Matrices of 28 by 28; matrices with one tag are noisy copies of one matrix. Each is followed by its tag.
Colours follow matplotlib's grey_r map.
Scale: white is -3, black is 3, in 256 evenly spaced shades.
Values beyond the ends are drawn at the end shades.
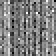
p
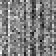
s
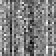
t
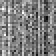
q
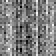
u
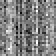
u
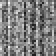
s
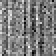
s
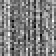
p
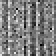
s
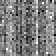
u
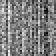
q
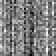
t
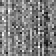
q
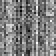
u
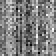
u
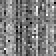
u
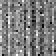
s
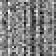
s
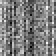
t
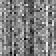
t
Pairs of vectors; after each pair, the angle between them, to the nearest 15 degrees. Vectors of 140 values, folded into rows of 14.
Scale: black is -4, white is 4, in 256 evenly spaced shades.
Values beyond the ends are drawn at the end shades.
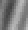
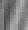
15 degrees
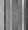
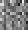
60 degrees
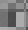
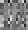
105 degrees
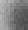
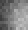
165 degrees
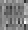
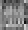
150 degrees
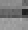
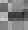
60 degrees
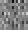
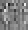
105 degrees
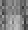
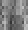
150 degrees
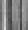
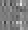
105 degrees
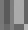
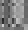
45 degrees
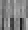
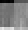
105 degrees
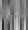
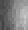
75 degrees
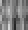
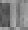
120 degrees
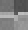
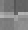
15 degrees
